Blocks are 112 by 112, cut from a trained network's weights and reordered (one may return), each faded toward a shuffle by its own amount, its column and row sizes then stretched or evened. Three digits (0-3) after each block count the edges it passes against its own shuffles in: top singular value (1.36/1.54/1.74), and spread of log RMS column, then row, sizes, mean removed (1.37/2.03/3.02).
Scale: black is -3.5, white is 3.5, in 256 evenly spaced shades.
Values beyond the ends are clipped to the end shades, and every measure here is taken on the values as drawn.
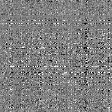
2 2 3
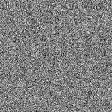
3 0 0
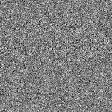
1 0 1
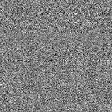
3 0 2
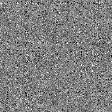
1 2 1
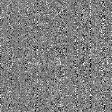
0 3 1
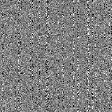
2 3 1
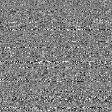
1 0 3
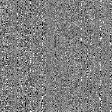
2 3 0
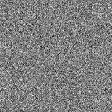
2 0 1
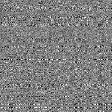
3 1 3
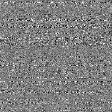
1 1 3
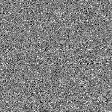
0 0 2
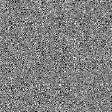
0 2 2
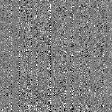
2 3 2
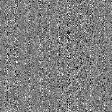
1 3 0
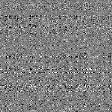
2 2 3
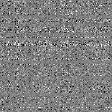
0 2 3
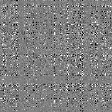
0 3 3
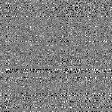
3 2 3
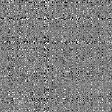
2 3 3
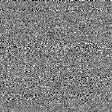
2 1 3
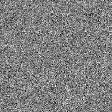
3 1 1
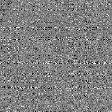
3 2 3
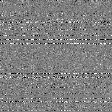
2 1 3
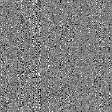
0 3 1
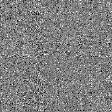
1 2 2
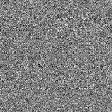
3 0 2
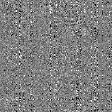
2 3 2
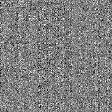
1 2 1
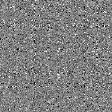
1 2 2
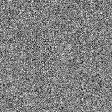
3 1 0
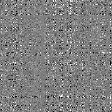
2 3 3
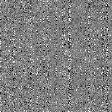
0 3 2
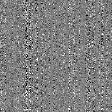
0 3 1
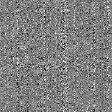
0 3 2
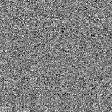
3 0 2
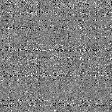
0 2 3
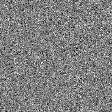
0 1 0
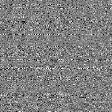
2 1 3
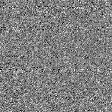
2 0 2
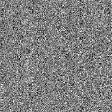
3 2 0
